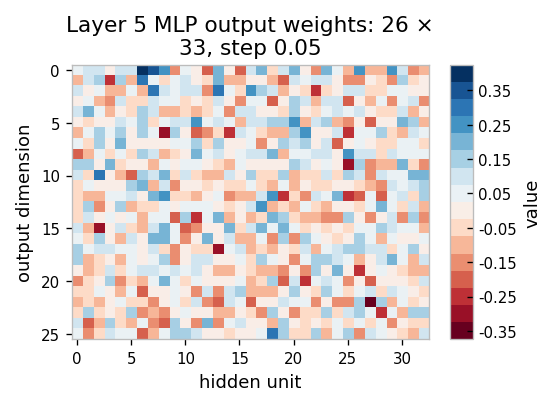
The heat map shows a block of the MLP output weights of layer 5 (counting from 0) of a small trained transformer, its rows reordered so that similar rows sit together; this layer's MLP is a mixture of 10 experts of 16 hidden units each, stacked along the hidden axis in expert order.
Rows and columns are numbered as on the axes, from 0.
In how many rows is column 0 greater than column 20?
11
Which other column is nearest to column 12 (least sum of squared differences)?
22
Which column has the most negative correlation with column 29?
9
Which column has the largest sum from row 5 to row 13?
6
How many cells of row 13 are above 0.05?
6
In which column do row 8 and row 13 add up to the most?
17
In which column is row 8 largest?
25
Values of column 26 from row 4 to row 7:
0.1 0 0.05 0.05
